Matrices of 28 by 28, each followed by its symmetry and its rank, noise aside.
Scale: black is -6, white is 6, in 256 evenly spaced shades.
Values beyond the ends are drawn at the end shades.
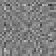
antisymmetric, rank four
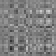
antisymmetric, rank two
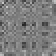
symmetric, rank three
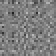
no symmetry, rank four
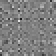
antisymmetric, rank four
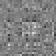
no symmetry, rank three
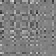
antisymmetric, rank two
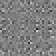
no symmetry, rank four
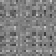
no symmetry, rank three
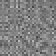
no symmetry, rank four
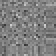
antisymmetric, rank four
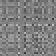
antisymmetric, rank two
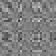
antisymmetric, rank two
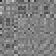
symmetric, rank four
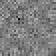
symmetric, rank four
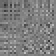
symmetric, rank three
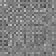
symmetric, rank three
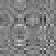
antisymmetric, rank two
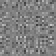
antisymmetric, rank four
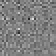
antisymmetric, rank four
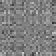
antisymmetric, rank four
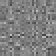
no symmetry, rank three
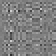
no symmetry, rank three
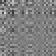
no symmetry, rank two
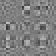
antisymmetric, rank two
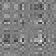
symmetric, rank two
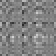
symmetric, rank two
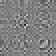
symmetric, rank four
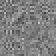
symmetric, rank four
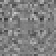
no symmetry, rank four
